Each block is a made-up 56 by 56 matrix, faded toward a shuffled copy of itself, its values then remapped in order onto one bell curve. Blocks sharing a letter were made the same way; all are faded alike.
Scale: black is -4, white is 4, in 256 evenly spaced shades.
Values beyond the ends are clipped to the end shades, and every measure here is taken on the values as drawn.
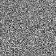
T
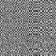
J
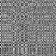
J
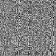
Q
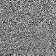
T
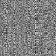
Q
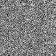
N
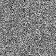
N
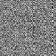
Q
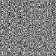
Q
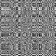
J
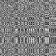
J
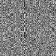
Q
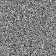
N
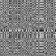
J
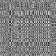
J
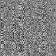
Q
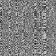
Q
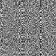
Q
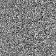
N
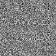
T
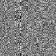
Q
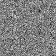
N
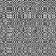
J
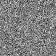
N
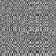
J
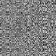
Q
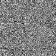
T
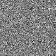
T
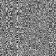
Q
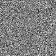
N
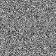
T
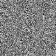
N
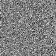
N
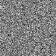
N
